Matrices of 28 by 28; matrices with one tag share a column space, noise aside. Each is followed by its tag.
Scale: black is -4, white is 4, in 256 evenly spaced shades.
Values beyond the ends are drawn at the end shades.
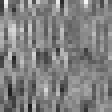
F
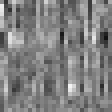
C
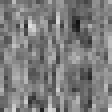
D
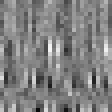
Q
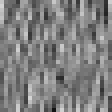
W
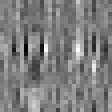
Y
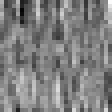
W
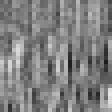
Y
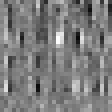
C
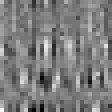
Q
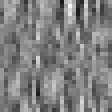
W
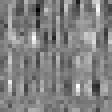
C
